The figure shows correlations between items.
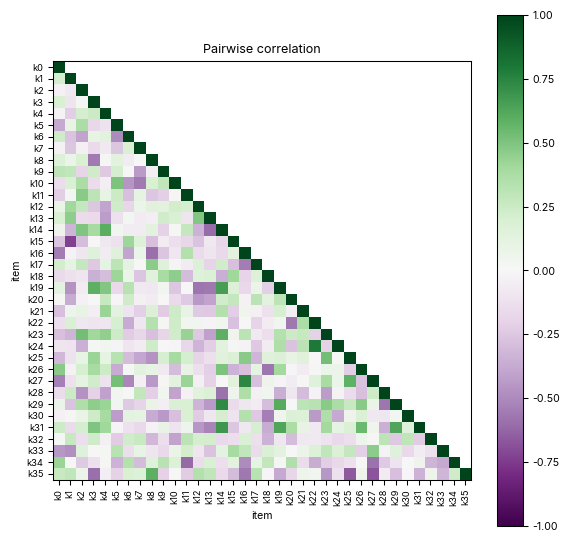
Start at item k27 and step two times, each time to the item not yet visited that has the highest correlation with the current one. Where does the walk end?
k25
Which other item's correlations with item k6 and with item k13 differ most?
k19
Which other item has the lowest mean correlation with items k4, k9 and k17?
k16
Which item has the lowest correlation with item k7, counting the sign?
k10
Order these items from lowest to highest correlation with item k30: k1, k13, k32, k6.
k13, k1, k6, k32
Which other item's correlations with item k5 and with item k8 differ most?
k27
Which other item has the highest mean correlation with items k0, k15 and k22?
k24
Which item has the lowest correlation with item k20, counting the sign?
k22
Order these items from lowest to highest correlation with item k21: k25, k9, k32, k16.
k9, k32, k16, k25
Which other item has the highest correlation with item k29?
k14
